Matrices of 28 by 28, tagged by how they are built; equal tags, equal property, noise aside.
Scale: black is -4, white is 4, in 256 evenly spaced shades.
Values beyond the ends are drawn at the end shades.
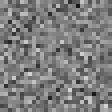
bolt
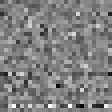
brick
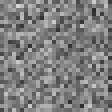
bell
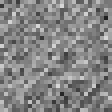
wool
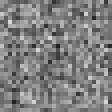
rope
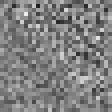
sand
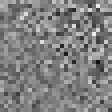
sand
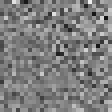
sand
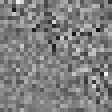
sand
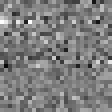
brick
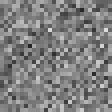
wool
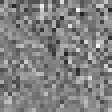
sand
